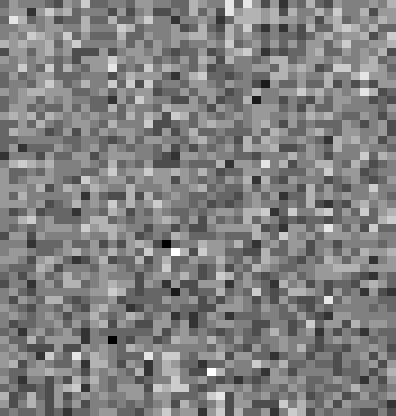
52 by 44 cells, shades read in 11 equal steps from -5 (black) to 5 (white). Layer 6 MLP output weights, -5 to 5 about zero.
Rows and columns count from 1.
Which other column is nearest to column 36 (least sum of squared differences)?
14
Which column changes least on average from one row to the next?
11
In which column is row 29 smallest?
32
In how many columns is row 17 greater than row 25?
17
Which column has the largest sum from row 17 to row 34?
30
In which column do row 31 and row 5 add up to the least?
19
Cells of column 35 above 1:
7
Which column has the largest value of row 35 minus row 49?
10
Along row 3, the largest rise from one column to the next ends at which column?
2
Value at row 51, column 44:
-3
